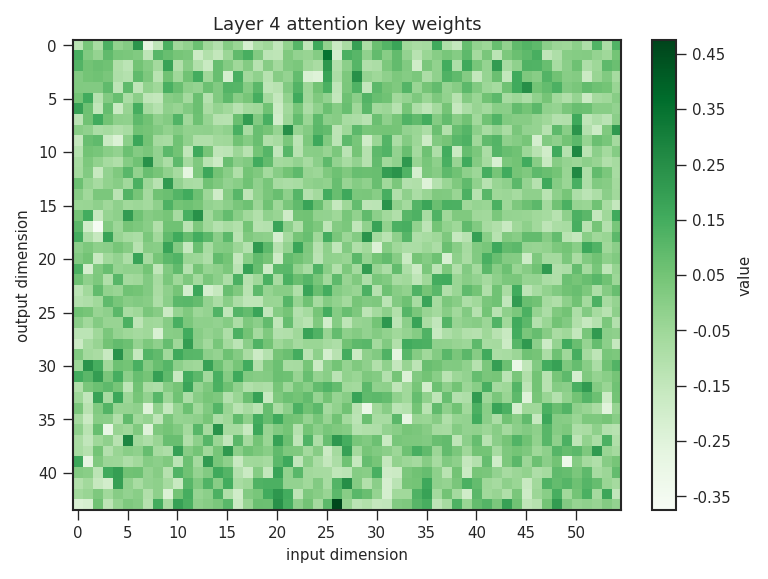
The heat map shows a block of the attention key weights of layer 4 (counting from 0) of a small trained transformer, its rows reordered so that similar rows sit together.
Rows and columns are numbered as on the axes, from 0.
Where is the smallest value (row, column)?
17, 2
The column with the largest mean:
44
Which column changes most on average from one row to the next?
29
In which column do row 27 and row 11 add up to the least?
42
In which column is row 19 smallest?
30
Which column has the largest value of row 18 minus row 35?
33
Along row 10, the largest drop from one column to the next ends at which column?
51
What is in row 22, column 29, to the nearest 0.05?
-0.1
